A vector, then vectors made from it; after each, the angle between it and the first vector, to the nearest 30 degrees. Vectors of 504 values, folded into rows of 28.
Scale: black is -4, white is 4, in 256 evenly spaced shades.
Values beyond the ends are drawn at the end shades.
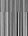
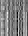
30 degrees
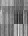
60 degrees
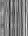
60 degrees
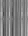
90 degrees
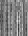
150 degrees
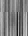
30 degrees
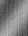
90 degrees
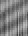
60 degrees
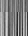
30 degrees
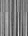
30 degrees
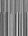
150 degrees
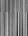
30 degrees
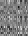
90 degrees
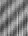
120 degrees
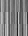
30 degrees
